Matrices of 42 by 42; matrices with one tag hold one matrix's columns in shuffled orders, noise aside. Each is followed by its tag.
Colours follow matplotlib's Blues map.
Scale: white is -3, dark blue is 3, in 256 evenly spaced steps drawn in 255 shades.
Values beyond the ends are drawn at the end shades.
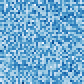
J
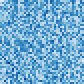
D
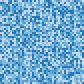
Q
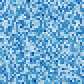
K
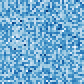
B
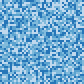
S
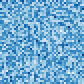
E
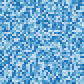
J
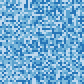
D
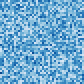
E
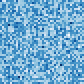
B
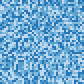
J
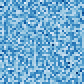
E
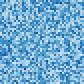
D
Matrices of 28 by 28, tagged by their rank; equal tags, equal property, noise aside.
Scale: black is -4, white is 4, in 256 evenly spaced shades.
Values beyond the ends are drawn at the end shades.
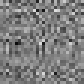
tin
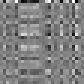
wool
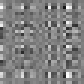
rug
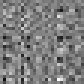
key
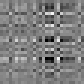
wool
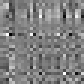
rug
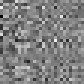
tin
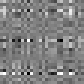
rug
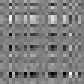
wool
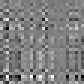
rug
